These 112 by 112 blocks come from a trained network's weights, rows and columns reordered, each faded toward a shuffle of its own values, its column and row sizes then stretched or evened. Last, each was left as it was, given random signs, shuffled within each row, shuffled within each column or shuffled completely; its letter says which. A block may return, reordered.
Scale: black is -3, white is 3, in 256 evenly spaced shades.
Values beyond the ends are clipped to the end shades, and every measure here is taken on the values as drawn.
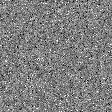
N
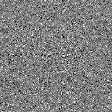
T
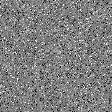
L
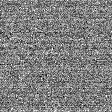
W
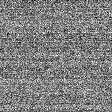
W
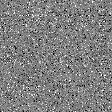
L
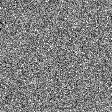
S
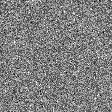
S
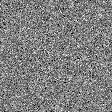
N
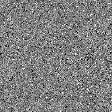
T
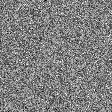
N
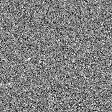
W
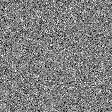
N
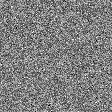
N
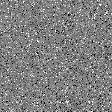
L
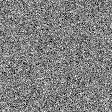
N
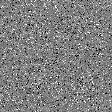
L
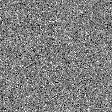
S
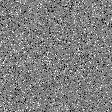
N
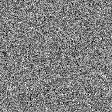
L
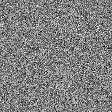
L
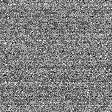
T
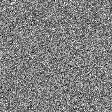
S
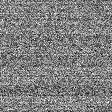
W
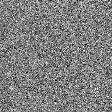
L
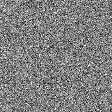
S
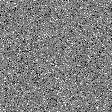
N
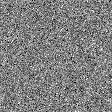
N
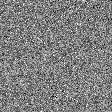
N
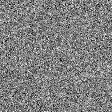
W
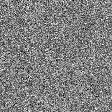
S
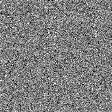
L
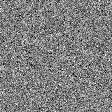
N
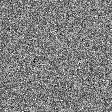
N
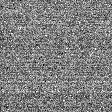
W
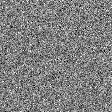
W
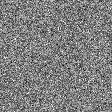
N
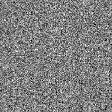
T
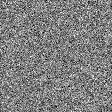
N
